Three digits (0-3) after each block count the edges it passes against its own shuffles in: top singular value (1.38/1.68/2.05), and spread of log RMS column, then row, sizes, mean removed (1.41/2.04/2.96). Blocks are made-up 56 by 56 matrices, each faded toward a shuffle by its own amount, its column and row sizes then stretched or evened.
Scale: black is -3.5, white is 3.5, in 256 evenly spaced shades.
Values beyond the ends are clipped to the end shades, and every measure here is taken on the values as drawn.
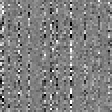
3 3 0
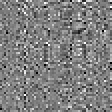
3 2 1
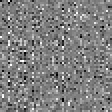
3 2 0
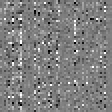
1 3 1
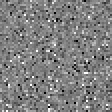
0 1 0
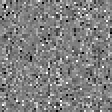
2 1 0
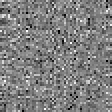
3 2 0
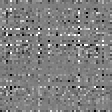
2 2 3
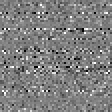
2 0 3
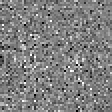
1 1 0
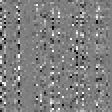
3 3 0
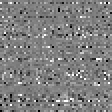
0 1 3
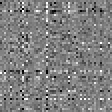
3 2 2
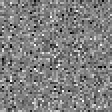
2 1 0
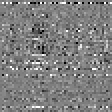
2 1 3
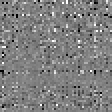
0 2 2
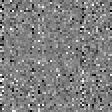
0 2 1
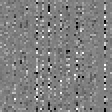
2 3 0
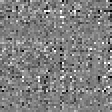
0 2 2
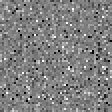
1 0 1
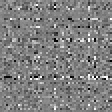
2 2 3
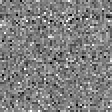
0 0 1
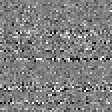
2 0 3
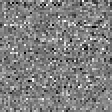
0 0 2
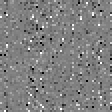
0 2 0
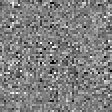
0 1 2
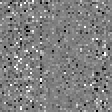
0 2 0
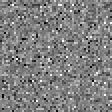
0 0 1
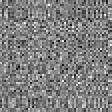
3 0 0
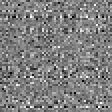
3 0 2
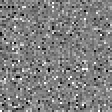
0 1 1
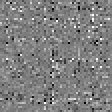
0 2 2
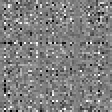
1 3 2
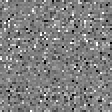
2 1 1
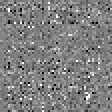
2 2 2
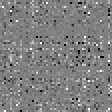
1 2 2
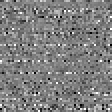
1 0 3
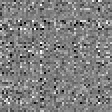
2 2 2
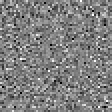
2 0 1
